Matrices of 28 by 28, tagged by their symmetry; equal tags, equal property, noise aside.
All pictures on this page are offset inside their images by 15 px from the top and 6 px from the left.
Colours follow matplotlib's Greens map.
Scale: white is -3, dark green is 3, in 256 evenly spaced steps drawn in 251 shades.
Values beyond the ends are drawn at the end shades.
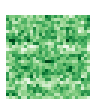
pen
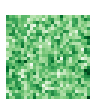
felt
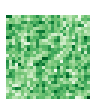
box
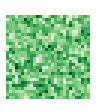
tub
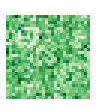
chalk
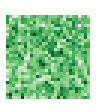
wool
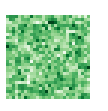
box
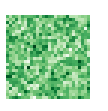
chalk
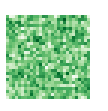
box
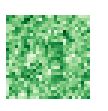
wool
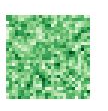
chalk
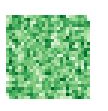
box
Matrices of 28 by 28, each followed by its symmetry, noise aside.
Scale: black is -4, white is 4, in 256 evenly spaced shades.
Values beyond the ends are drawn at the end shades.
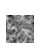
no symmetry.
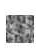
same after a half turn.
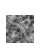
symmetric across the other diagonal.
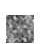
same after a half turn.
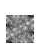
same after a half turn.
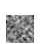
antisymmetric.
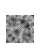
symmetric across the other diagonal.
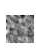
antisymmetric.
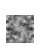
same after a half turn.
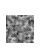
antisymmetric.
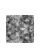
mirrored top to bottom.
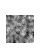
no symmetry.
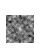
same after a half turn.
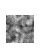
antisymmetric.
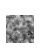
no symmetry.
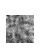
antisymmetric.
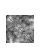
symmetric.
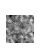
no symmetry.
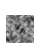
same after a half turn.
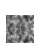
mirrored top to bottom.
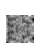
mirrored top to bottom.
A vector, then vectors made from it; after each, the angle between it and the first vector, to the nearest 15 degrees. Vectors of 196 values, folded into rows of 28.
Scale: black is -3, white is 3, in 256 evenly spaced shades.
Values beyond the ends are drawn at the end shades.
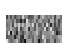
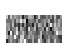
165 degrees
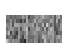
30 degrees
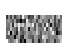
15 degrees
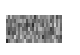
135 degrees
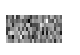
90 degrees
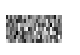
45 degrees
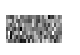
75 degrees
